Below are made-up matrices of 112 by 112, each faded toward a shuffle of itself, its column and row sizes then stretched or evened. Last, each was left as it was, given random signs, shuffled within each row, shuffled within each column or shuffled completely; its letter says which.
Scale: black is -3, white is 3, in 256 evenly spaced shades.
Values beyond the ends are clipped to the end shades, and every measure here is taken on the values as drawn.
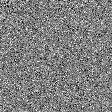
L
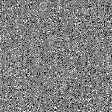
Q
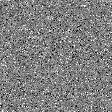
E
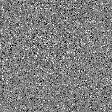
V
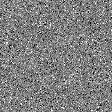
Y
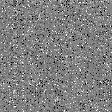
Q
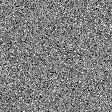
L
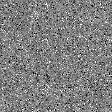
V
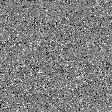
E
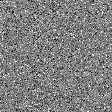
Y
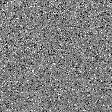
E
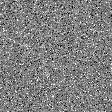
L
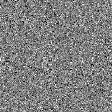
Q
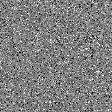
V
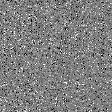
V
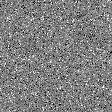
L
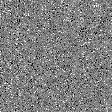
Y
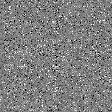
Q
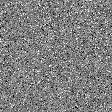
L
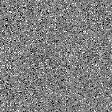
Q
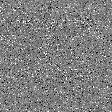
E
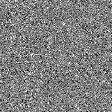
Q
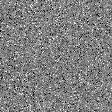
Y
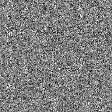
V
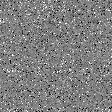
E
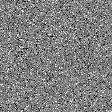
Y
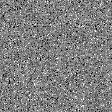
V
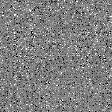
Q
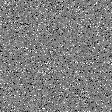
E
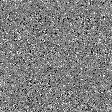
E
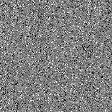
Q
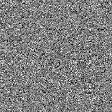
Q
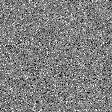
E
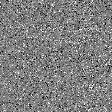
V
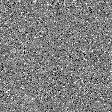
E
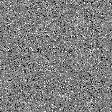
V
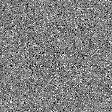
V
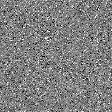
Q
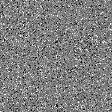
V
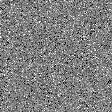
Y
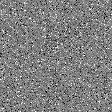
Y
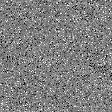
Q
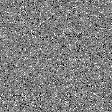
V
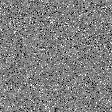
E
